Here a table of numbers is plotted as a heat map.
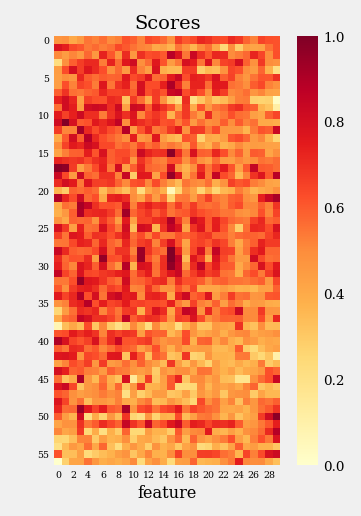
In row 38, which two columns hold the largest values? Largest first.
24, 4
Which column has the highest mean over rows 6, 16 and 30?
15
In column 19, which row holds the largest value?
30
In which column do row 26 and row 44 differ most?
13
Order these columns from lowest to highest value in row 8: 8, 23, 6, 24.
23, 24, 6, 8
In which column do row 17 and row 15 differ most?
0
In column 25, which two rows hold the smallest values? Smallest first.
45, 41
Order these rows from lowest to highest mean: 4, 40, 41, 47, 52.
47, 52, 41, 4, 40
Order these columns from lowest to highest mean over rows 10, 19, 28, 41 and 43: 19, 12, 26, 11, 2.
26, 19, 12, 11, 2
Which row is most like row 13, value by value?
4
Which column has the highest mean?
3
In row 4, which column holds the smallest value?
29
